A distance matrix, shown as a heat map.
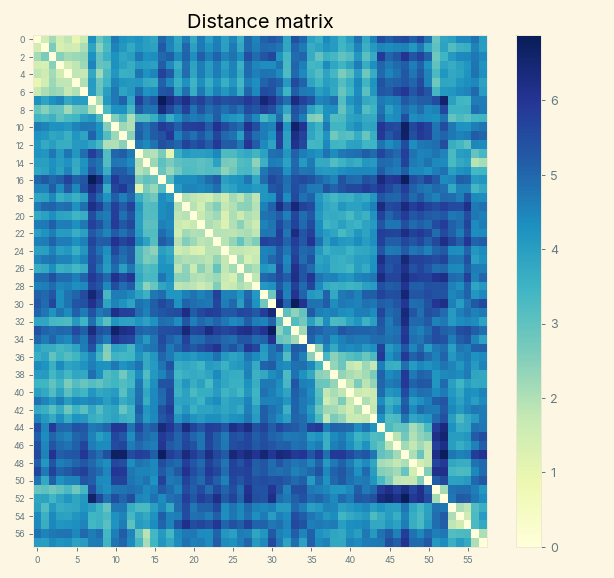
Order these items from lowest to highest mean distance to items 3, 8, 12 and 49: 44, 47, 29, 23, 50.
50, 44, 47, 29, 23
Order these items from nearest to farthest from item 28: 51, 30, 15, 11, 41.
15, 41, 30, 11, 51
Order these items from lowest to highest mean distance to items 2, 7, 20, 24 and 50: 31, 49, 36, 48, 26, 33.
26, 36, 48, 49, 31, 33
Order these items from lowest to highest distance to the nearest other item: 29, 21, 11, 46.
21, 46, 11, 29
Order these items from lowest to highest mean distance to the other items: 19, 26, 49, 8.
26, 8, 19, 49
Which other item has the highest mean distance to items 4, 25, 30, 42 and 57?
47
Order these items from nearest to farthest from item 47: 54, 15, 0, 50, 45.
50, 45, 54, 15, 0
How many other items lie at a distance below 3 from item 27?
10
